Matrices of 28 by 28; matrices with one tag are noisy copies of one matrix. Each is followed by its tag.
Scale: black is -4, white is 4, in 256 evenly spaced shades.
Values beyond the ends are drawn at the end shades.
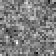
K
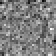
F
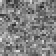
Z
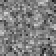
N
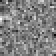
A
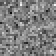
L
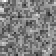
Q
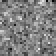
N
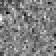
A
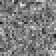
L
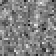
N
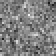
K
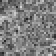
A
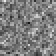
Q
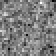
N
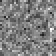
F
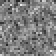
L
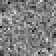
A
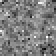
N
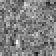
K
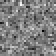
L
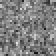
K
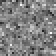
L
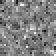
L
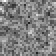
Q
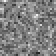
Q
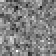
Z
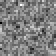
L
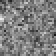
A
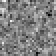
Q
